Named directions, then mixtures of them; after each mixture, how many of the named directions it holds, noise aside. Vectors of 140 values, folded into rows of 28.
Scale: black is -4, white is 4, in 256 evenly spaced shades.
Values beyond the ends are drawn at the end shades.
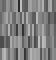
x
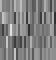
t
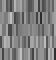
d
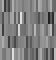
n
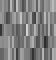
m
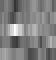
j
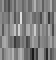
four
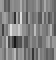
three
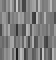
two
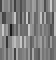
one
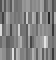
three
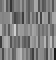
two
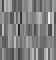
two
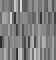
three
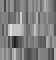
four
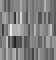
three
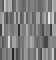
two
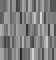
two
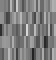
one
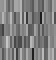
three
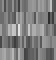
three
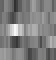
one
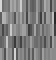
one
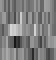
four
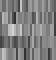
three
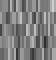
one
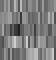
four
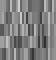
three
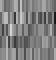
three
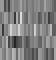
three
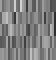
three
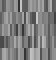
one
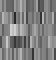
three
